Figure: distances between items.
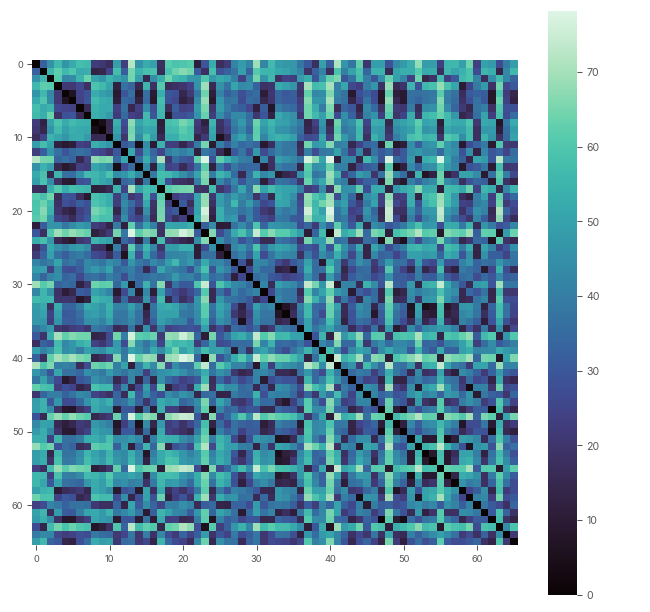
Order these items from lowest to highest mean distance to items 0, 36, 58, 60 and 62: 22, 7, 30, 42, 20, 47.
47, 22, 7, 20, 42, 30
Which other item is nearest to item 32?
6
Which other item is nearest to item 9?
8
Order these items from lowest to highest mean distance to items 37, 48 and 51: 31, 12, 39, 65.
12, 39, 65, 31
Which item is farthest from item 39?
19
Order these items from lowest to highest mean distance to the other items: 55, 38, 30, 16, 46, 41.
16, 46, 38, 30, 41, 55
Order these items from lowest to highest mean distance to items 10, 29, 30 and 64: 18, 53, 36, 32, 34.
36, 32, 18, 34, 53
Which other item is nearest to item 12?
26
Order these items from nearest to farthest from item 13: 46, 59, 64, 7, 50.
59, 7, 50, 64, 46
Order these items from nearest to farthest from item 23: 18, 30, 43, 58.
43, 58, 18, 30
